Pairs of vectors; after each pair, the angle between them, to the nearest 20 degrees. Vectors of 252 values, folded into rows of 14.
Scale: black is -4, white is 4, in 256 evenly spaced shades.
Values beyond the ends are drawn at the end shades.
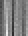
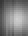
80 degrees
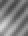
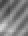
20 degrees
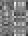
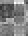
60 degrees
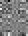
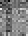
40 degrees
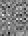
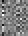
40 degrees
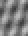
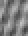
160 degrees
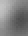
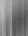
20 degrees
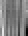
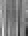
20 degrees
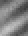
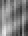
40 degrees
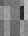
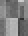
80 degrees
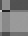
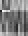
140 degrees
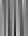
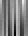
20 degrees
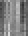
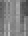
20 degrees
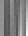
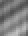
100 degrees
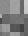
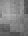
100 degrees
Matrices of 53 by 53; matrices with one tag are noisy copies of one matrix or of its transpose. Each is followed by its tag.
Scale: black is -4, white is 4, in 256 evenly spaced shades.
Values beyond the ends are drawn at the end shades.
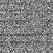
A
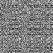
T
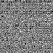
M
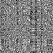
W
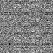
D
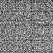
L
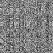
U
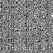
M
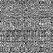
W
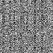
A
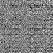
T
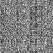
W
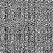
T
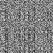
T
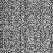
L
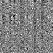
A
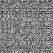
M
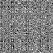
M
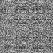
U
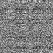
U
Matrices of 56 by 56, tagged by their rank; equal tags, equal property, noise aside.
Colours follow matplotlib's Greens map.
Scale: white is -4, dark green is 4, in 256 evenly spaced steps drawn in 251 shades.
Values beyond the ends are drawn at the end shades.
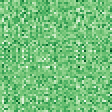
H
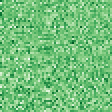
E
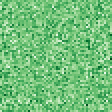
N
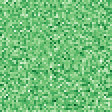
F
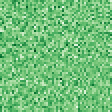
E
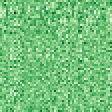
E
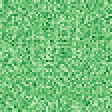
F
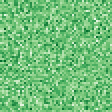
N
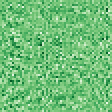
E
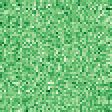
N
